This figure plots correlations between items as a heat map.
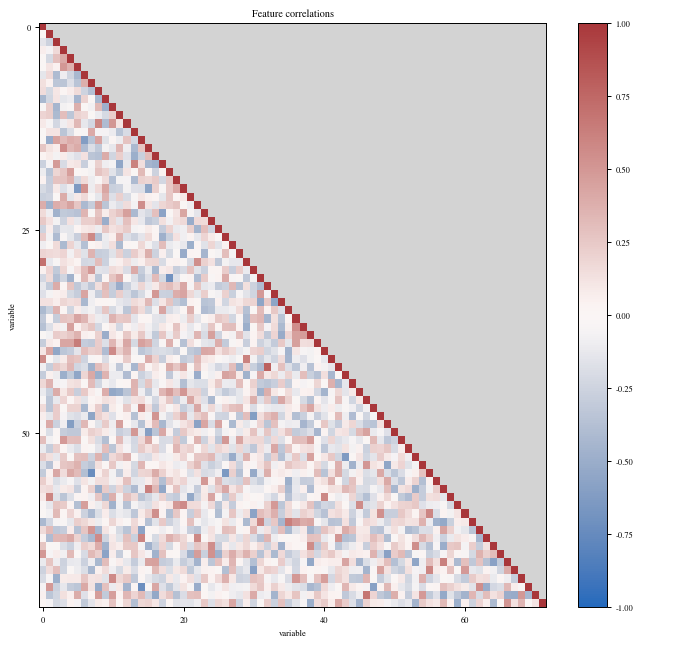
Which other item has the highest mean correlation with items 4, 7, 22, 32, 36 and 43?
37
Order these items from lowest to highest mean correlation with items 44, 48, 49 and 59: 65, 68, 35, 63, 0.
68, 65, 63, 35, 0
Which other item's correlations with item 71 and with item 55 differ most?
26
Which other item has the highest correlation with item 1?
58
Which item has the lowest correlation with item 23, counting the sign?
17
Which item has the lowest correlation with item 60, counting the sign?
30
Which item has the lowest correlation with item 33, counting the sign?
34
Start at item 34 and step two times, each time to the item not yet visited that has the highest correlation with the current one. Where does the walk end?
70
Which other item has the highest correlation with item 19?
59
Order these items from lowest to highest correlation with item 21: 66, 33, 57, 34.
66, 57, 34, 33
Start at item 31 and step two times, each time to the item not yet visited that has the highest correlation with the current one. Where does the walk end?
35
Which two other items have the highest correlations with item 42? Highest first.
32, 63
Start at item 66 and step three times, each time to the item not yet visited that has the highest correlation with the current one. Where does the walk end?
3
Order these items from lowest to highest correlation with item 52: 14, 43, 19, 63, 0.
0, 63, 43, 14, 19
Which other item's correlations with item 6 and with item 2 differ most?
14
